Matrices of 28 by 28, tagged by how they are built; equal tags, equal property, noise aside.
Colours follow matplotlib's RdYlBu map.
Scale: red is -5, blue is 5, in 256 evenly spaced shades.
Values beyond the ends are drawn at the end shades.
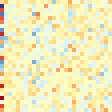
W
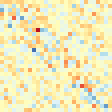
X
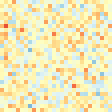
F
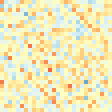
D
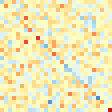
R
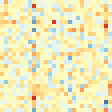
W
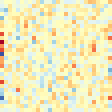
W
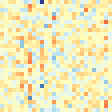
W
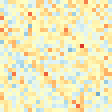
D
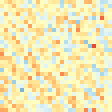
D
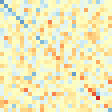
R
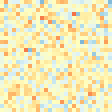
F
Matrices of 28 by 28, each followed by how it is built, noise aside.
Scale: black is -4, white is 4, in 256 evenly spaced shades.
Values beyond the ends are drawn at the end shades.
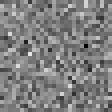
noise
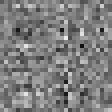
low rank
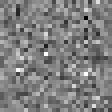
uneven columns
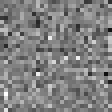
uneven columns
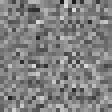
low rank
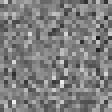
low rank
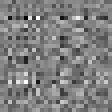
low rank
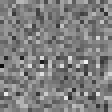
uneven rows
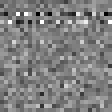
uneven rows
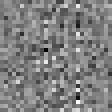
uneven columns
